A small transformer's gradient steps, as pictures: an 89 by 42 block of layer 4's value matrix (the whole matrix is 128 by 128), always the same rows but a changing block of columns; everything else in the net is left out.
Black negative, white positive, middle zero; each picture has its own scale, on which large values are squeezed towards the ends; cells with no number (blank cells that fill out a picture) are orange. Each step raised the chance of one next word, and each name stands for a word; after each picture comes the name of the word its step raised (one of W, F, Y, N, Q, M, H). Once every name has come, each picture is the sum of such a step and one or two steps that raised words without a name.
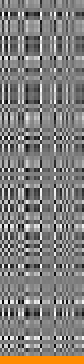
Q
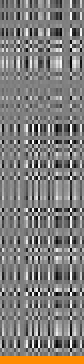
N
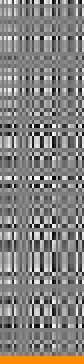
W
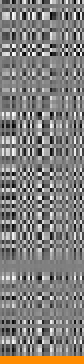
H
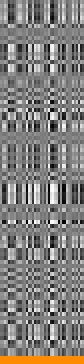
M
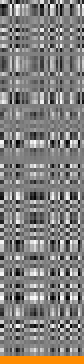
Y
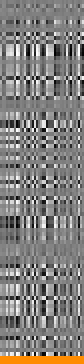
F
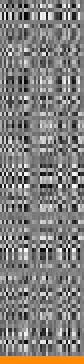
H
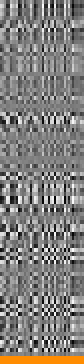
M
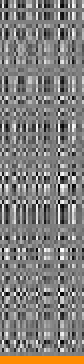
N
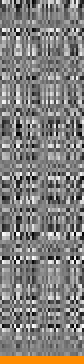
Y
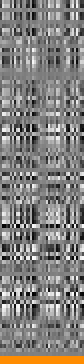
N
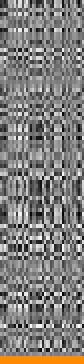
N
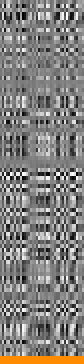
H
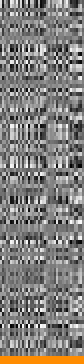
M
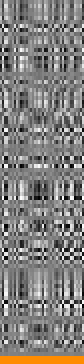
M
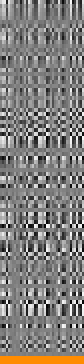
W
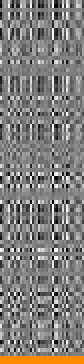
N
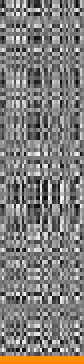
M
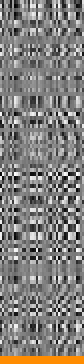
H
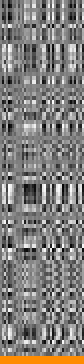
M
